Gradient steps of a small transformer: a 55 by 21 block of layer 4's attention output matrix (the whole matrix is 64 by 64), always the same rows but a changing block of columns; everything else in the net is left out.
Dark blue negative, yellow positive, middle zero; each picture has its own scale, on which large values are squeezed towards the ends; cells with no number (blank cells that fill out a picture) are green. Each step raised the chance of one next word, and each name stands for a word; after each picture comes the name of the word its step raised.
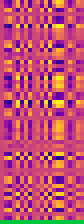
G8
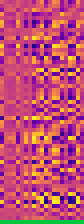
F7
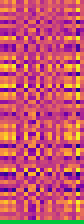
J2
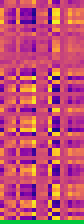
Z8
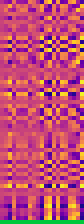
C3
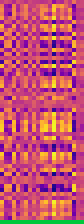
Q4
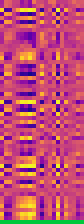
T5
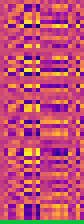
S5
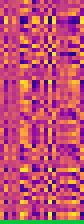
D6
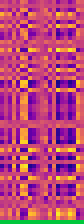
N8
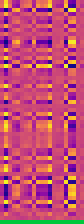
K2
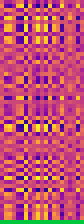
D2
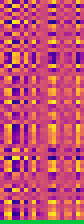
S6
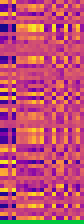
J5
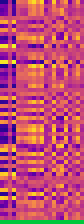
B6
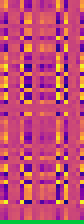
J2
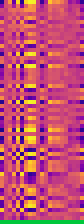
B6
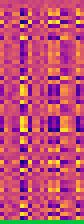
Z8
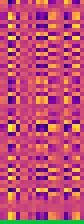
D2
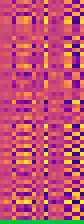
F7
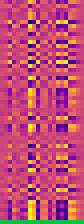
S6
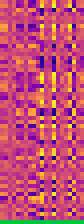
G8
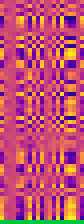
D6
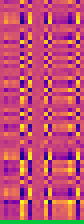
S6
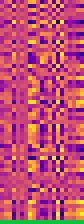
S6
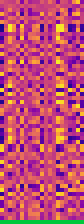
J5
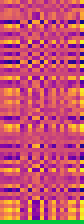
S6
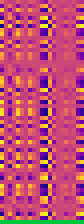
N8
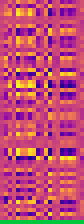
J2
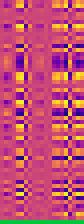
G8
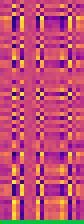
D6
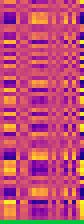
S6
